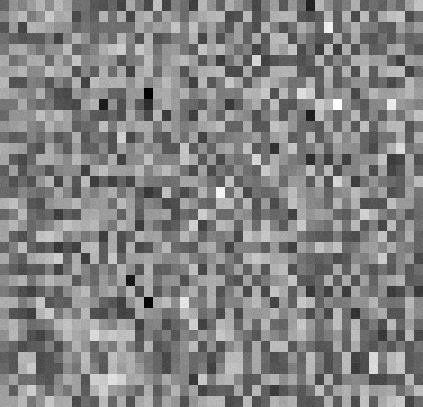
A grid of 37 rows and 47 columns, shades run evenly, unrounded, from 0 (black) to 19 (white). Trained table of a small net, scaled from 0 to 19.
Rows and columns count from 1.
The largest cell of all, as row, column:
10, 38
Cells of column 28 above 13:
7
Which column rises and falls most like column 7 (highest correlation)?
33
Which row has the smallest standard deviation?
13
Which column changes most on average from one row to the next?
44
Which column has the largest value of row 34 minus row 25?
42
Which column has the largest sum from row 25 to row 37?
14
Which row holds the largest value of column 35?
9
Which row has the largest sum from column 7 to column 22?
35
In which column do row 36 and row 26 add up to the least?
15
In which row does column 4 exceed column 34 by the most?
36
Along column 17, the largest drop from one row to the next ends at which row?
28
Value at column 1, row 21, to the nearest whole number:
12
